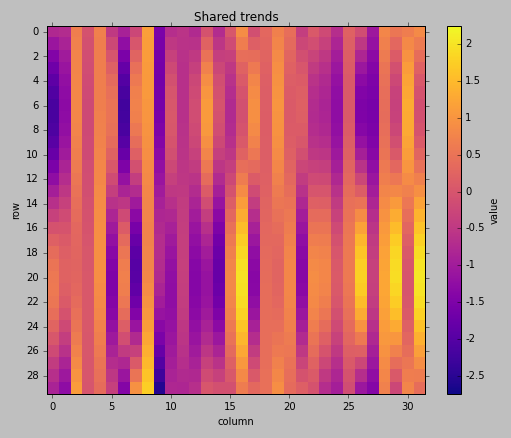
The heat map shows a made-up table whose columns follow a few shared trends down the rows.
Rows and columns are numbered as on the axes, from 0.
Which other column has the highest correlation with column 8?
2
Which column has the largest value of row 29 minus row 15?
7
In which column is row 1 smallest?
9
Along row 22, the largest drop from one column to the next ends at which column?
17
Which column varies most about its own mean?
26
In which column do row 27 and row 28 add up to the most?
8
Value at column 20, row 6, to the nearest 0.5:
0
